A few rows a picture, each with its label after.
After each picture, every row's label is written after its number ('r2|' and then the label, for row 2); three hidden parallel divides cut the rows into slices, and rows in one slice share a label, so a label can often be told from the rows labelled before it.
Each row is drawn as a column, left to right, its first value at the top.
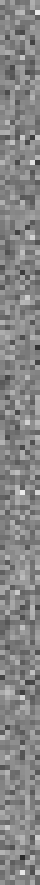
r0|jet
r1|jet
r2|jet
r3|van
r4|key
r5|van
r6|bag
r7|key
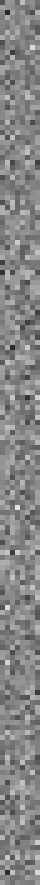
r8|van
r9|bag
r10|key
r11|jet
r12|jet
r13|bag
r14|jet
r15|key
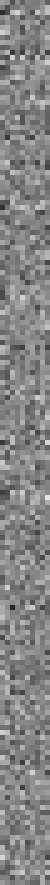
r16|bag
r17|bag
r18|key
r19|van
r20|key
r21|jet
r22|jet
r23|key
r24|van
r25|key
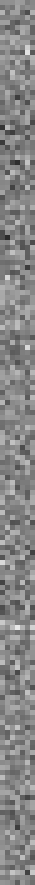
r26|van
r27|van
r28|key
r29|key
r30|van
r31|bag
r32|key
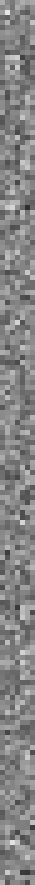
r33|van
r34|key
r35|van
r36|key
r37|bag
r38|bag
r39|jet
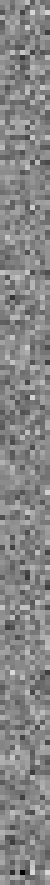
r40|jet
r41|jet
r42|bag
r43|jet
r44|bag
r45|bag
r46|key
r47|jet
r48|van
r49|key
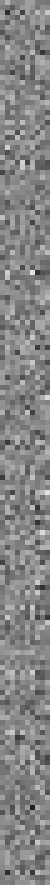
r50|van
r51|bag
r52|jet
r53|van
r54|bag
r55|van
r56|bag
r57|key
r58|key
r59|key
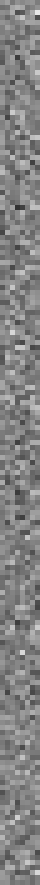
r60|van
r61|van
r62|van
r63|bag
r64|bag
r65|jet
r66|key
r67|key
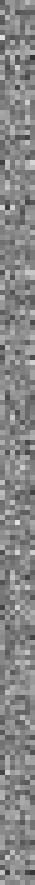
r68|key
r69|bag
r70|van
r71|bag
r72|jet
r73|bag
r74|bag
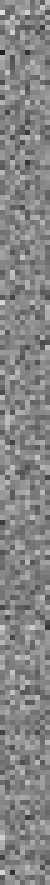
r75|key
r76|van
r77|bag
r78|van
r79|van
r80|key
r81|van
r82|van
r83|van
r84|jet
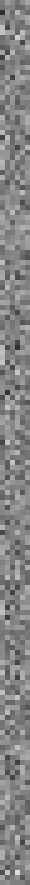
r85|bag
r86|key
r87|jet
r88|key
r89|jet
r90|jet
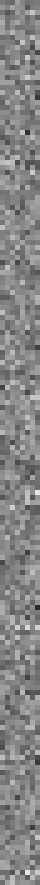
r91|jet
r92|jet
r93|jet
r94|van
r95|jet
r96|key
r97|van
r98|key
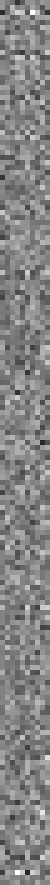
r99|bag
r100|van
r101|van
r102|key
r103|key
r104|bag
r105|key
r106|key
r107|bag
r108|bag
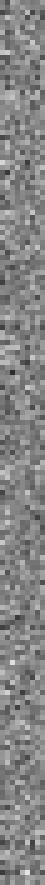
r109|bag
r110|bag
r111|jet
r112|jet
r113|van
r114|key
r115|jet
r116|jet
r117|jet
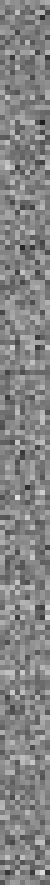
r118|jet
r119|bag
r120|bag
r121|key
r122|bag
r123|jet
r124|bag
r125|key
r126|key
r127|bag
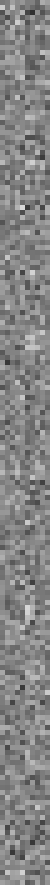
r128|jet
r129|van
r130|van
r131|van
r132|key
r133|bag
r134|bag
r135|jet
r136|jet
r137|jet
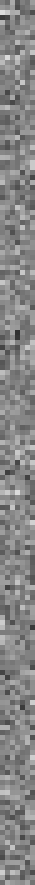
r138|key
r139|key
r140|van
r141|key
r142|jet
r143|jet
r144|bag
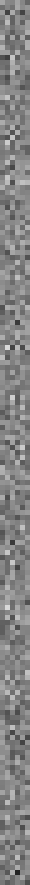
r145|jet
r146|bag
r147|key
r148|bag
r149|van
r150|jet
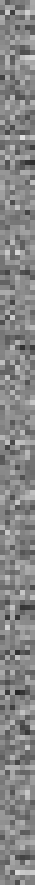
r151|jet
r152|key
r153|bag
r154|key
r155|key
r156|key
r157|key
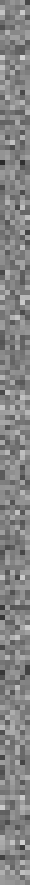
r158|key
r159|jet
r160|van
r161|jet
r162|key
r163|van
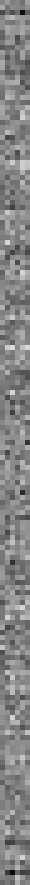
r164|van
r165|bag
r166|bag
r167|jet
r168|bag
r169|bag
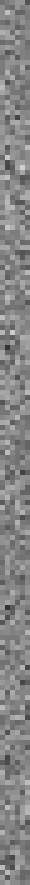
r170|jet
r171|key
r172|van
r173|jet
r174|jet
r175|jet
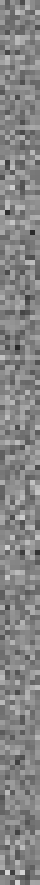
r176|jet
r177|key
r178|jet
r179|key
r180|key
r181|jet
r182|jet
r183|van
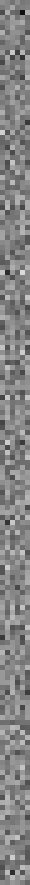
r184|bag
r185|key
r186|bag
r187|van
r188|bag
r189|key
